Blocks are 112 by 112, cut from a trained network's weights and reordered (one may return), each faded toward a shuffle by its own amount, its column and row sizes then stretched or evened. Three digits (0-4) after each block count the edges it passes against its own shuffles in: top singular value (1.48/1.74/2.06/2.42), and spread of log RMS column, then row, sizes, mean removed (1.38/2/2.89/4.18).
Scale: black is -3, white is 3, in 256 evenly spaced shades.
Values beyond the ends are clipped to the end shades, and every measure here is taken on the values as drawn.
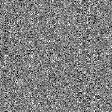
1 2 1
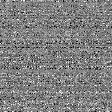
1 0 3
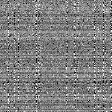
4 3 0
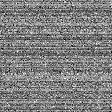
4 0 0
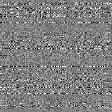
2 0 4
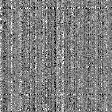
4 3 2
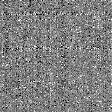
1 1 2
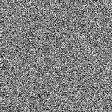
2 1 0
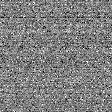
1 0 1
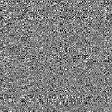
2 2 3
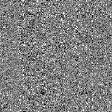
1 2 1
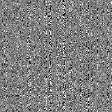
1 4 1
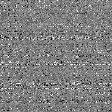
0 1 3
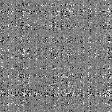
1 3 3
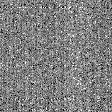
1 0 1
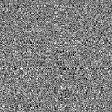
3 2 2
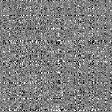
3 3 3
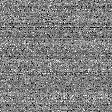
2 0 2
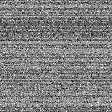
4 0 0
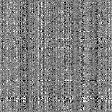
4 3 3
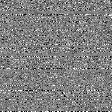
0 0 4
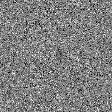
1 1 1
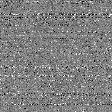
0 0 3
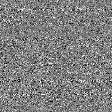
0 0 3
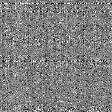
1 0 3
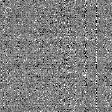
1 3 0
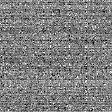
3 2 0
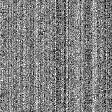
4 2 0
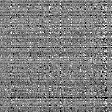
4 3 2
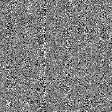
1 3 1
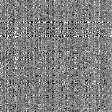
3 2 3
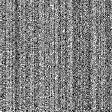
4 0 1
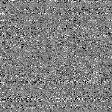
0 1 3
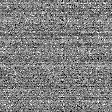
3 1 0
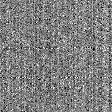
2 0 1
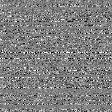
0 0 4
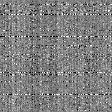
3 0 3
